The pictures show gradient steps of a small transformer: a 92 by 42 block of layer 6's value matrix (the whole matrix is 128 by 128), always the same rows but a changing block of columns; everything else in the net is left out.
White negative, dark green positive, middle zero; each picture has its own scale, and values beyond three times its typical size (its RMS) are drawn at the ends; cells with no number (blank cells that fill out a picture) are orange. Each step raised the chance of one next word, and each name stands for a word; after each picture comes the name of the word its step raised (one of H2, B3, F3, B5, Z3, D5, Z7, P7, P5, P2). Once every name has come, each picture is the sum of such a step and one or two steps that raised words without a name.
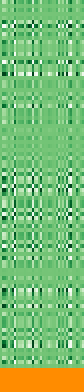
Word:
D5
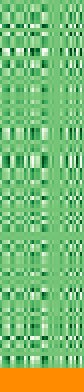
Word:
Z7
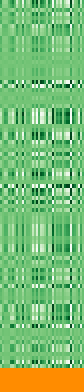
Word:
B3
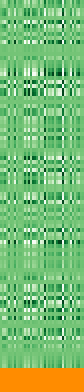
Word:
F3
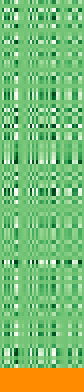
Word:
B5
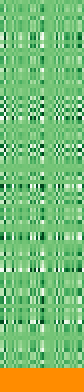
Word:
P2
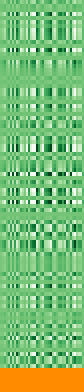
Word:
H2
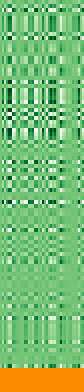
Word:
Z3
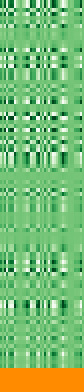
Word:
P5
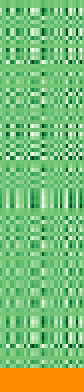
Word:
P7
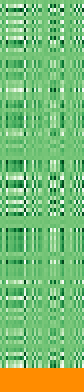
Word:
Z3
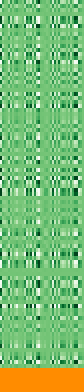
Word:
D5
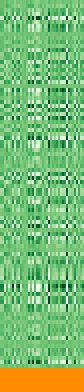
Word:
H2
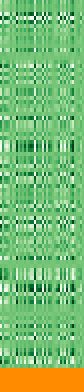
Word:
H2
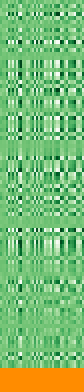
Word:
F3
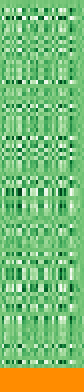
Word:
P7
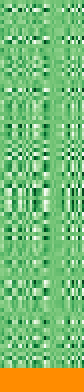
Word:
P7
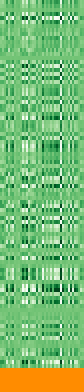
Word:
H2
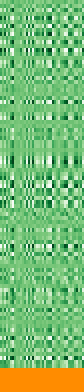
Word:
Z7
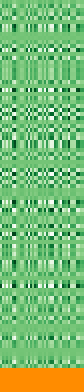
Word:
H2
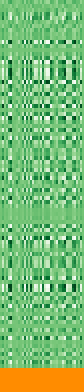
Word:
F3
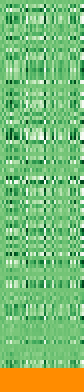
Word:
Z3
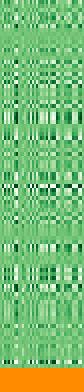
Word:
B3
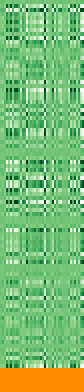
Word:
Z3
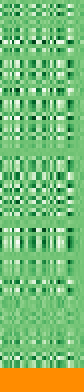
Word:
F3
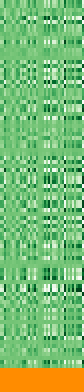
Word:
F3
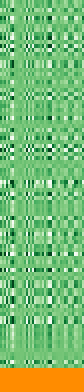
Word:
P2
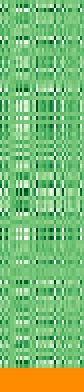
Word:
P7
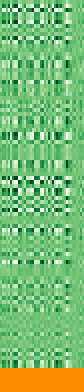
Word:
Z3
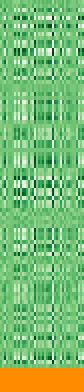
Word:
Z7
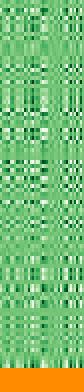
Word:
Z3
